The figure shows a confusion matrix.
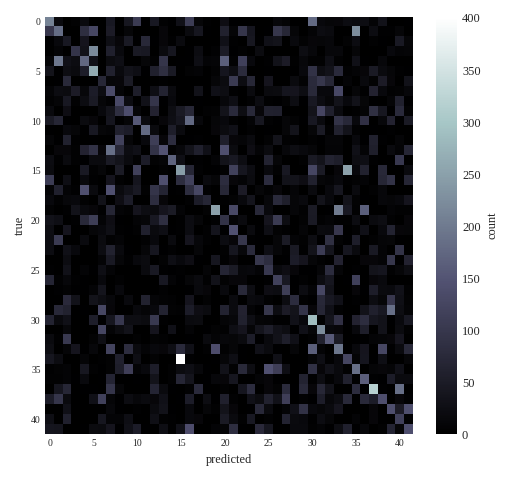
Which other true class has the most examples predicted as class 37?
9
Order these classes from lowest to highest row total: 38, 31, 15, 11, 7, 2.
2, 11, 31, 7, 38, 15
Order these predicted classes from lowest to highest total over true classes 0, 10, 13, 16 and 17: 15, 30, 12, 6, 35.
6, 35, 15, 12, 30
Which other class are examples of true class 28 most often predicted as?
39
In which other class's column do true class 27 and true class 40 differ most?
31
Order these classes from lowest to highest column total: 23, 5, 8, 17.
17, 23, 8, 5
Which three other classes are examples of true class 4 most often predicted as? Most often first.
1, 20, 22
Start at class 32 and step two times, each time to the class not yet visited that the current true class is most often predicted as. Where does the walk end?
11
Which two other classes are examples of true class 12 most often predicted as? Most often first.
8, 14
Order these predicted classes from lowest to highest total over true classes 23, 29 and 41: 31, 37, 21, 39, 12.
12, 37, 21, 31, 39
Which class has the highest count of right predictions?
37
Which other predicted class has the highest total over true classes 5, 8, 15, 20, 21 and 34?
30
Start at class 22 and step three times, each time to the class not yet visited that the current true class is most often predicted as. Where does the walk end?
25
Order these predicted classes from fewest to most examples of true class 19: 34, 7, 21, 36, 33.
34, 7, 21, 36, 33
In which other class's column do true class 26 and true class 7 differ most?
33
